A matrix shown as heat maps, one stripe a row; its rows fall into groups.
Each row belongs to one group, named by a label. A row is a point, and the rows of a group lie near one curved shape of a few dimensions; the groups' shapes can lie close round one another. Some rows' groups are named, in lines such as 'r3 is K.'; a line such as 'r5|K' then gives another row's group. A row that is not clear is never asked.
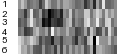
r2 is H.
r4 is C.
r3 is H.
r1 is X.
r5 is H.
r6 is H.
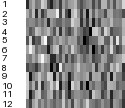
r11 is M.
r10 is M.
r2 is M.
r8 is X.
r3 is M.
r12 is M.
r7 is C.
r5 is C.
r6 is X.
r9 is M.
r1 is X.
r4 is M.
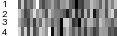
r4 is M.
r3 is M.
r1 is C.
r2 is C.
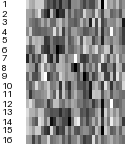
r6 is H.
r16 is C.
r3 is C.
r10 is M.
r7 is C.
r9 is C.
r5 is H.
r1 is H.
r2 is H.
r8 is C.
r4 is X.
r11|M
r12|X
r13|H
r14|H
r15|H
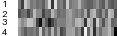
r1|M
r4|C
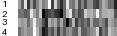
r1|M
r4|C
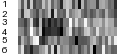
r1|M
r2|M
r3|H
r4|H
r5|C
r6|X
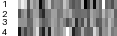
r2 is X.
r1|X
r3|C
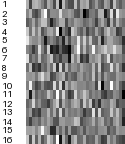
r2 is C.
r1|M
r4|M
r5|H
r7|M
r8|X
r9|C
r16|M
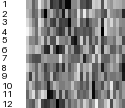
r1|H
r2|H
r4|H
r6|H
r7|C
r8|H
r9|M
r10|X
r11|X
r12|H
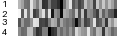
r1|H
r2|M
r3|C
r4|H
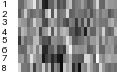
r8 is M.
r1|C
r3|C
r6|C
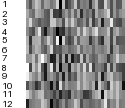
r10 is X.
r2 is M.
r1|M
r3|X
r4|H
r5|M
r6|M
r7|C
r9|H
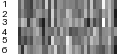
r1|X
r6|M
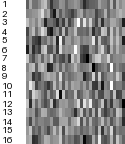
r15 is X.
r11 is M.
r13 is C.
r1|C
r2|C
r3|H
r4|X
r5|X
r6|C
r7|M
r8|X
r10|X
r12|M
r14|M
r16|C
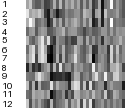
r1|X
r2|H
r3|X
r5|C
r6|X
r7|X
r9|H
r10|M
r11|C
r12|M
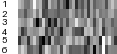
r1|C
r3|H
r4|M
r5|X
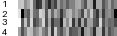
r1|H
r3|M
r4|M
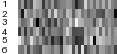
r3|H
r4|C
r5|H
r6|M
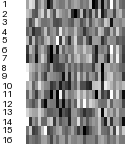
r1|X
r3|M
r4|C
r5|M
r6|X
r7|X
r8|H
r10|H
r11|X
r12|H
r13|H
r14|M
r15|C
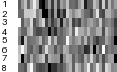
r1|X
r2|C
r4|H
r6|X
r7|M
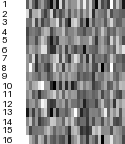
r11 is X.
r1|X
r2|M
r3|M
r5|X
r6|C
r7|M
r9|X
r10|C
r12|C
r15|M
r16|H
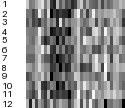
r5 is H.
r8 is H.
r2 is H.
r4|H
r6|C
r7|H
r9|C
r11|H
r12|M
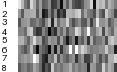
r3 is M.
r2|C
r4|H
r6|H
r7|C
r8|X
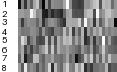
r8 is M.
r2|H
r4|M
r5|X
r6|X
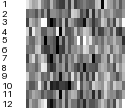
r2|M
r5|H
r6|H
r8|C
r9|M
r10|H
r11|M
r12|C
